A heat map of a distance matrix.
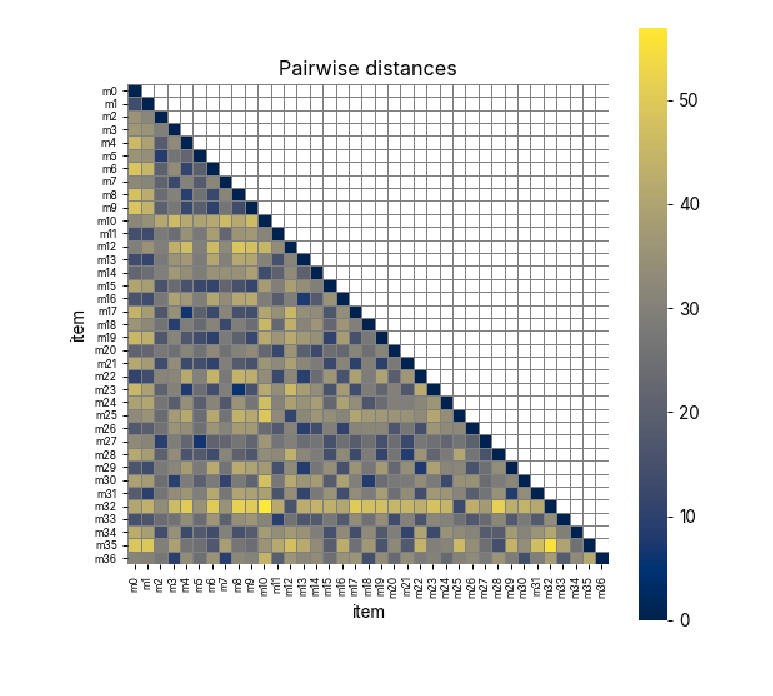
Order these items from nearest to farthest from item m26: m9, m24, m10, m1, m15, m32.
m1, m10, m15, m24, m9, m32
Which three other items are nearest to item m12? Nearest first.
m25, m32, m33
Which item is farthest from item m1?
m35
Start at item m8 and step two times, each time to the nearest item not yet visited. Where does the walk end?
m4
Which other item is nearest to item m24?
m30
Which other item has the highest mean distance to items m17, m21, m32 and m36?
m10
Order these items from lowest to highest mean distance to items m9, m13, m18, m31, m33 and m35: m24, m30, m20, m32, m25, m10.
m20, m30, m24, m25, m10, m32
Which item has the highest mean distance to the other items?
m32
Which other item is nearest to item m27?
m5
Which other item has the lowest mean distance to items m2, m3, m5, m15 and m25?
m27
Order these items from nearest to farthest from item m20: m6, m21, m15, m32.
m15, m21, m6, m32
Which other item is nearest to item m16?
m13
